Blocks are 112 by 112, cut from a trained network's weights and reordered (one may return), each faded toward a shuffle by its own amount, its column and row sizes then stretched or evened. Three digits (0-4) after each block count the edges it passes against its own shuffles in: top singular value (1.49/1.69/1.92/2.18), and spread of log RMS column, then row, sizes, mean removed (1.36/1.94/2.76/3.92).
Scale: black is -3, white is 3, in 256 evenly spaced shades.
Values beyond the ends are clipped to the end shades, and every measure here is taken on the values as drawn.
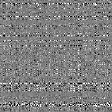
4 3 4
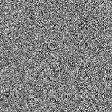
4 1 1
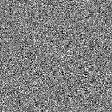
3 1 1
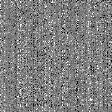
2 3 1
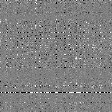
4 2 3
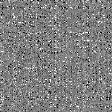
1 2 2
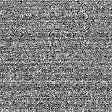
3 1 0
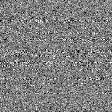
1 0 3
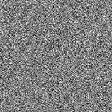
3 1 0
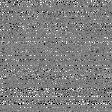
0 0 4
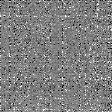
1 3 2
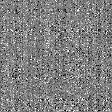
2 1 2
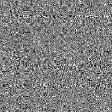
3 2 3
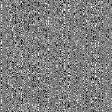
3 4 0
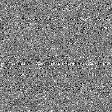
1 1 3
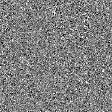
1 2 1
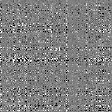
3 4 4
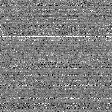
3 0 3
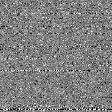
2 0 3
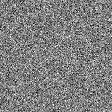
1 0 0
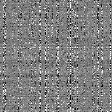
3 4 0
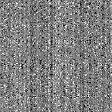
3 1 2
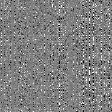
1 4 0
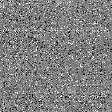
0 2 1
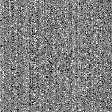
1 1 0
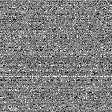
2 0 2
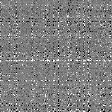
2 3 3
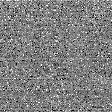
0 0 1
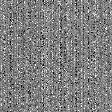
3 3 0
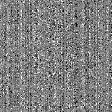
3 2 1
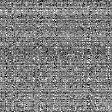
4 3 0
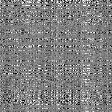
4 1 4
